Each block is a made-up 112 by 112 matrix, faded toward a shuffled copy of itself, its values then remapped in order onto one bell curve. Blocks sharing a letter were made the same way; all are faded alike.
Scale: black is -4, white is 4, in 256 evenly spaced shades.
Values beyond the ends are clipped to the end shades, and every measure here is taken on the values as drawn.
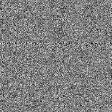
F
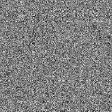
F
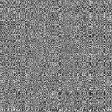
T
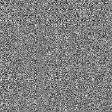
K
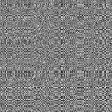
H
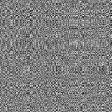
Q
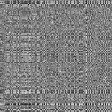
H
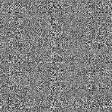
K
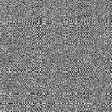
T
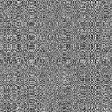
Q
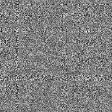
F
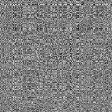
T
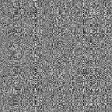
T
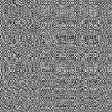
Q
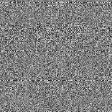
K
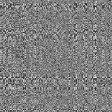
T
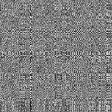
T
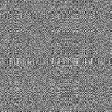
Q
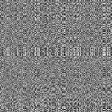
Q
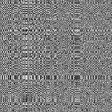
H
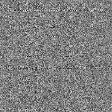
F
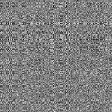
T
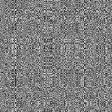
T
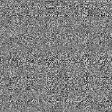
K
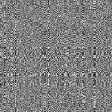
T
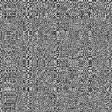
T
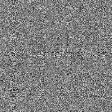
F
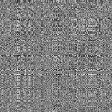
T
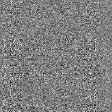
K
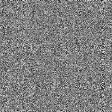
F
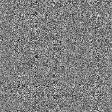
F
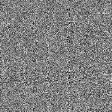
F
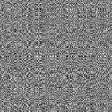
Q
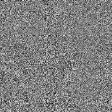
F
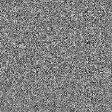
F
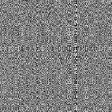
T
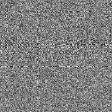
K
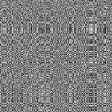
H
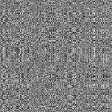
T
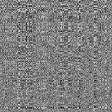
T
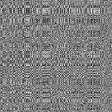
H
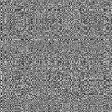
T
